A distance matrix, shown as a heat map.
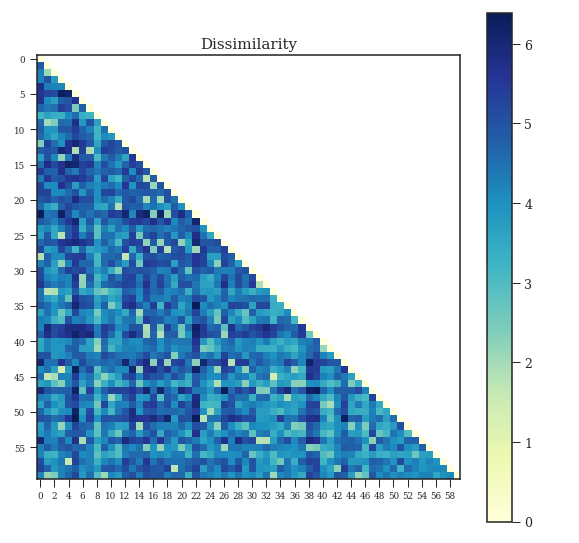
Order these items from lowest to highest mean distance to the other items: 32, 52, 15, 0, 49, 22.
52, 49, 32, 0, 15, 22
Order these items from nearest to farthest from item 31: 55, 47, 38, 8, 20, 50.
47, 8, 50, 55, 20, 38
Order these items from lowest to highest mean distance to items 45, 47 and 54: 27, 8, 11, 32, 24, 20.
32, 8, 24, 27, 11, 20
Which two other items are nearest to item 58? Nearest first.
19, 42
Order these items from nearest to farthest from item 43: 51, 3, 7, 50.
7, 50, 3, 51
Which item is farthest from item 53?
22
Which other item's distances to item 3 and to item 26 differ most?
44
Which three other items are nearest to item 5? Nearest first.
13, 7, 27
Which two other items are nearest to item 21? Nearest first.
11, 30
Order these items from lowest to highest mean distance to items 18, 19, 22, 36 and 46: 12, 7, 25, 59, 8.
8, 25, 59, 7, 12
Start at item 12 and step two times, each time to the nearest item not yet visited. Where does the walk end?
0
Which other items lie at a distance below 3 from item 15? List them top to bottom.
17, 20, 26, 38, 39, 55
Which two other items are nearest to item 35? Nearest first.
48, 10
